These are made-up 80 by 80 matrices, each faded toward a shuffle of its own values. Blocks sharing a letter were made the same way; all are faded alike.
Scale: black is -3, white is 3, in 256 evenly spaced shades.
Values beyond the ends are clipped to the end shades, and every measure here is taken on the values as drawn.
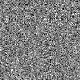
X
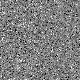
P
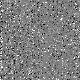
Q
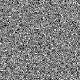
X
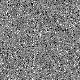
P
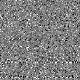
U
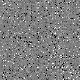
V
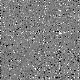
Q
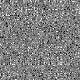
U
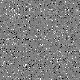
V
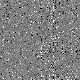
Q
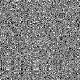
X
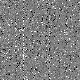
Q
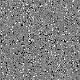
Q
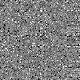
U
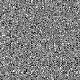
X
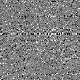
U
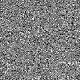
X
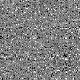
U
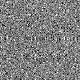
X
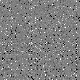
V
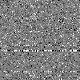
U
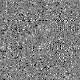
U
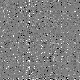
V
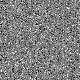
P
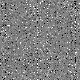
Q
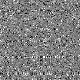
U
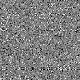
U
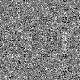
X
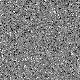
P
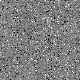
Q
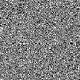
X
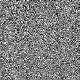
X
